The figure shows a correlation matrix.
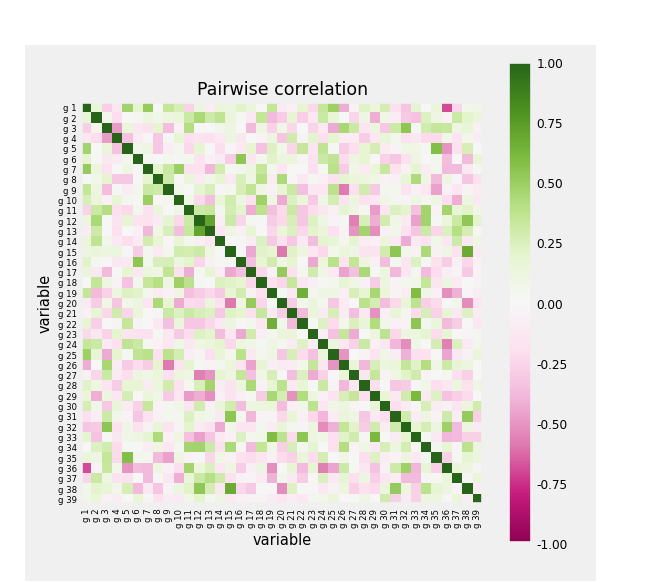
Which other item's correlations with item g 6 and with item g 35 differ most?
g 16
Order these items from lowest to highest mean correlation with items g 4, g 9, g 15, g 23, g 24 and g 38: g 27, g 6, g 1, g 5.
g 27, g 6, g 5, g 1
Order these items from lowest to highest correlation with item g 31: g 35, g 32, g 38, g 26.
g 35, g 26, g 32, g 38
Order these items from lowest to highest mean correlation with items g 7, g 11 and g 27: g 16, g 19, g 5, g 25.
g 5, g 19, g 25, g 16
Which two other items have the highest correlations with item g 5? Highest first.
g 35, g 1
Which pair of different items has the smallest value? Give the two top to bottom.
g 1, g 36
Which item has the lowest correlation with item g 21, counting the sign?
g 29
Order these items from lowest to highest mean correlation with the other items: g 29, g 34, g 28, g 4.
g 4, g 29, g 28, g 34
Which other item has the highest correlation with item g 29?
g 33
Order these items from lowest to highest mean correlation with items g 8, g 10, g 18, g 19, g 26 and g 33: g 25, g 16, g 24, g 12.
g 12, g 25, g 24, g 16
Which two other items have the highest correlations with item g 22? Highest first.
g 19, g 33
